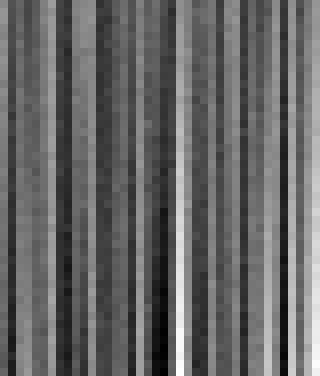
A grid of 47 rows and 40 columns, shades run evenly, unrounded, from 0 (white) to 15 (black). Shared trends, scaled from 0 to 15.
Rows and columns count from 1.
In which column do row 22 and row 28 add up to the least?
23
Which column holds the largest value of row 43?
21
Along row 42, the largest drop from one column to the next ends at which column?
37
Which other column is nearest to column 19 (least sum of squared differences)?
15
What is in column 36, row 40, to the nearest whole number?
14
